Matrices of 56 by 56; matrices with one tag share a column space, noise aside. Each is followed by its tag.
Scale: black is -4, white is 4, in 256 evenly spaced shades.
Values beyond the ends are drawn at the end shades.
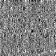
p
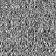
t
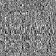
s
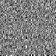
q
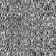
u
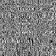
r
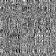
p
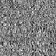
t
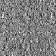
r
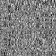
u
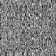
u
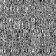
p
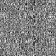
r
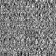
u
